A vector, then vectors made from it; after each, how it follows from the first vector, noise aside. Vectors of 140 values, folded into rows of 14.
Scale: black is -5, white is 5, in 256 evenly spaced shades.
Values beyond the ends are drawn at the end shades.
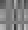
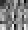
scaled up.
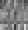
copied.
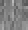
reversed, negated, shrunk.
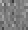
reversed, partly zeroed.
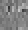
wrapped around, partly zeroed.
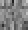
reversed.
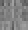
reversed, negated, shrunk.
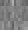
reversed, negated, shrunk.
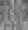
reversed, negated, shrunk.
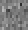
wrapped around, partly zeroed.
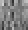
reversed.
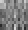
negated.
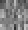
copied.
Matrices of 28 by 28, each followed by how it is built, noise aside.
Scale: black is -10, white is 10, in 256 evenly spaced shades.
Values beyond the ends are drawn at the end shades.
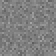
repeating columns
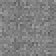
blocks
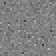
sparse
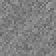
Hankel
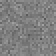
blocks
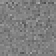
uneven rows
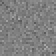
diagonal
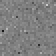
sparse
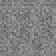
repeating columns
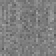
blocks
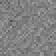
Hankel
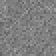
Hankel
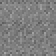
repeating columns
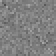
diagonal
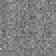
blocks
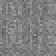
blocks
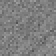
Hankel
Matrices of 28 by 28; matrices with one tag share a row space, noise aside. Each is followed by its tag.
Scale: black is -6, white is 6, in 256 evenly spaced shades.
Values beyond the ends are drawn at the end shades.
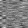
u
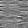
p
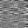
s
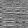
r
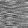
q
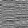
r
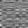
r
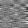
s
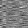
u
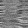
p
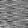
q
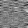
s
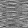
u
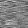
q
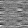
p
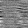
p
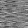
q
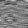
q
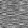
u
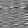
s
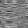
q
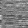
r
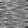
q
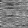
r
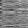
r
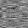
u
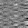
s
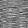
u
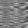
s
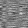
u
